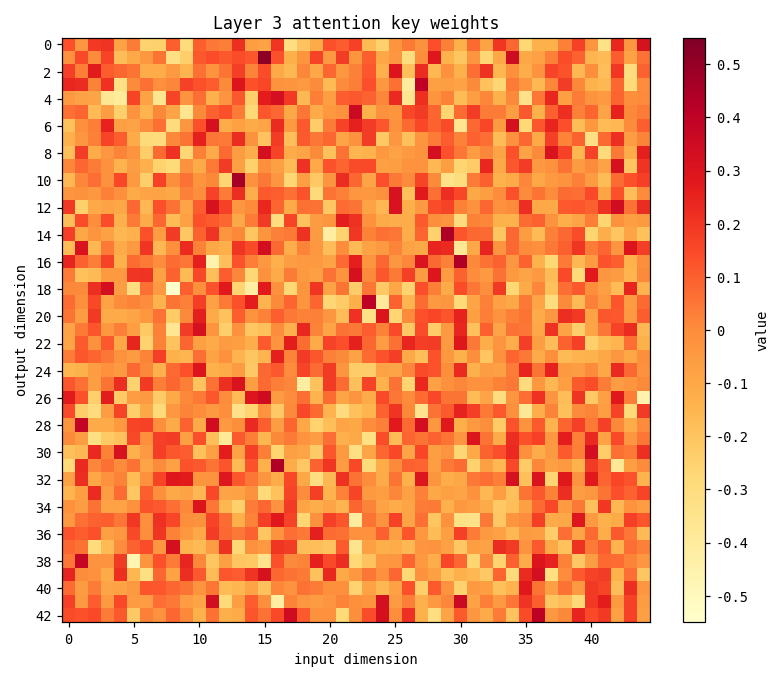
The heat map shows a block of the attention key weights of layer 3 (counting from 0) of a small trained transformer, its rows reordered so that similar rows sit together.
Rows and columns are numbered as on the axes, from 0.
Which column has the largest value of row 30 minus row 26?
44
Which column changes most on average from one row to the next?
30
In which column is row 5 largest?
22
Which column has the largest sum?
27
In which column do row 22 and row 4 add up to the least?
4
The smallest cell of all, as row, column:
18, 8
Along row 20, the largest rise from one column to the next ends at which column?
24
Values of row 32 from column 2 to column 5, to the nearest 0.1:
-0.1 0 0 -0.2
